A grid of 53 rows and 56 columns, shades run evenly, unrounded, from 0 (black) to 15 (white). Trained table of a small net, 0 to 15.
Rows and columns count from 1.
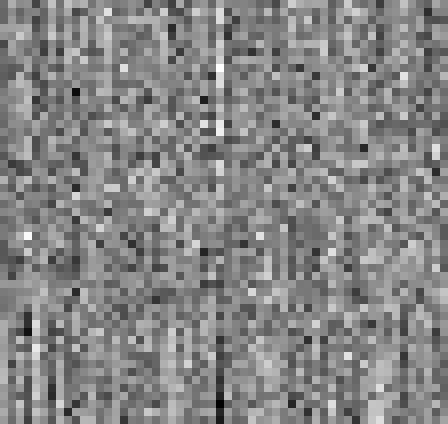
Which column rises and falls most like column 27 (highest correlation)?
5
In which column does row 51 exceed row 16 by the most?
35
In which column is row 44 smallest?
7
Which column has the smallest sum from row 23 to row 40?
10
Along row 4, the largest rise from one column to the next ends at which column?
23
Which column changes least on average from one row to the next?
1
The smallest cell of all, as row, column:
51, 28
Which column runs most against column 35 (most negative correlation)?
45
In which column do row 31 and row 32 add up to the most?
52
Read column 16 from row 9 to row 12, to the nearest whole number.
13 9 6 8
